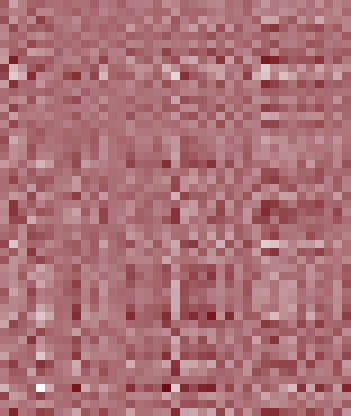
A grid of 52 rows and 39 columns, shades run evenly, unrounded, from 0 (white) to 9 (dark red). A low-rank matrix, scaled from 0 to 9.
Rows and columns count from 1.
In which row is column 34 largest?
49
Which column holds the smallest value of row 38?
20
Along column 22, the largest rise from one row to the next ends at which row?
31
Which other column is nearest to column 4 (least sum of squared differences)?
11
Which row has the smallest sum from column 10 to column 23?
9
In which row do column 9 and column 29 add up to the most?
40
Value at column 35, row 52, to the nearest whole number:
7
